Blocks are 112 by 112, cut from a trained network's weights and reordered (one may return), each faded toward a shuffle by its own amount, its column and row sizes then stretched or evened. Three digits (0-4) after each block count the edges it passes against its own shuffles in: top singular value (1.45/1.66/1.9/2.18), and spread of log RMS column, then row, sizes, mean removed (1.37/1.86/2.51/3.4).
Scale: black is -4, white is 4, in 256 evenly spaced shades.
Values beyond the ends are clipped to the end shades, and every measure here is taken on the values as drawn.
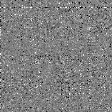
1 2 2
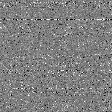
1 0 3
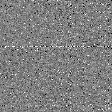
2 1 1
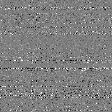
1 1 4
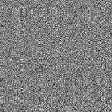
4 2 1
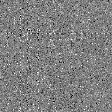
1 2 0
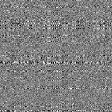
4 1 4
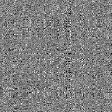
3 3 3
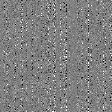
1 4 0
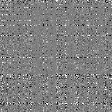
1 4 4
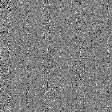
0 4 0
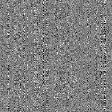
3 4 0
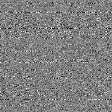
2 1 4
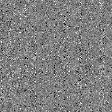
0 3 1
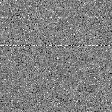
3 0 1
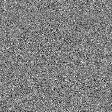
0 0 2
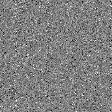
0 2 0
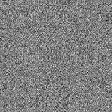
3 1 0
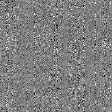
0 4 1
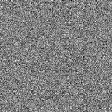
2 0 2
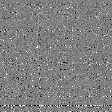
3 1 3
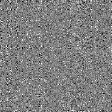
1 3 2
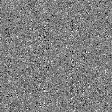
0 2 0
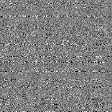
2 1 4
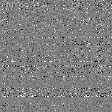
0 2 4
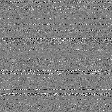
1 0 4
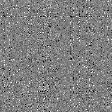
1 3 1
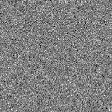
3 0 0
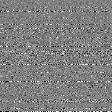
2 0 4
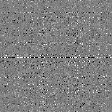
3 2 3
